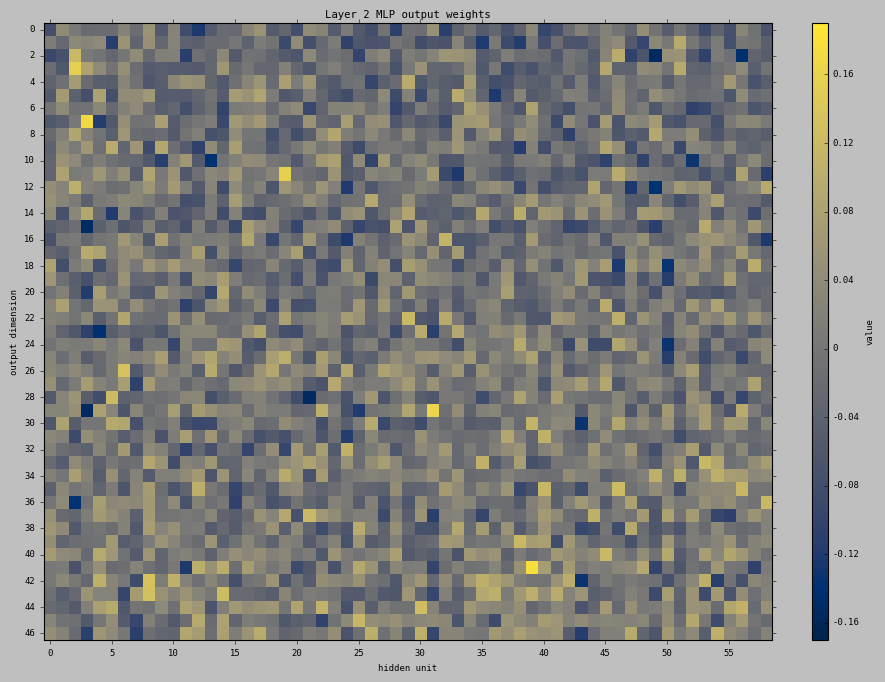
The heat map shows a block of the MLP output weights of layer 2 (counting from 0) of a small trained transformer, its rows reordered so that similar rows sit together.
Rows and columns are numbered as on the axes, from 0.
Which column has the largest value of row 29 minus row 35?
31
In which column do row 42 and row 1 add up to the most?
8
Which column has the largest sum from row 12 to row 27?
6
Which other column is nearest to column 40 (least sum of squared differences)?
37
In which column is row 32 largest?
24
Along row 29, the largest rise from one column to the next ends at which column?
4
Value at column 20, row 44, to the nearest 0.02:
0.08
